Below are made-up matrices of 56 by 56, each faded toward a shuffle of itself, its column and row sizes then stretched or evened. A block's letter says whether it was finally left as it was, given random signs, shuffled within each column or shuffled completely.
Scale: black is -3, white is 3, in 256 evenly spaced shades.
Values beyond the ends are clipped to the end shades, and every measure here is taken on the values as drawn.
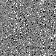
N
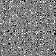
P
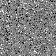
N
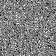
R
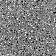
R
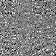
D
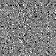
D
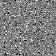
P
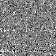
P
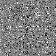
P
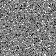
R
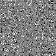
N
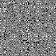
D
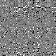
D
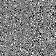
N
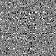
D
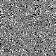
P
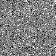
P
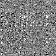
P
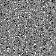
N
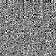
D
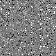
N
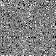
P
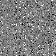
N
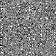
P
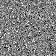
R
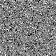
R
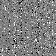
N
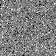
R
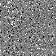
N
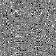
D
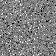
R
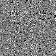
P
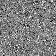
R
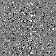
P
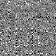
D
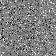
R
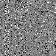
N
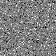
R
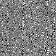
N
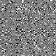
D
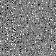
N
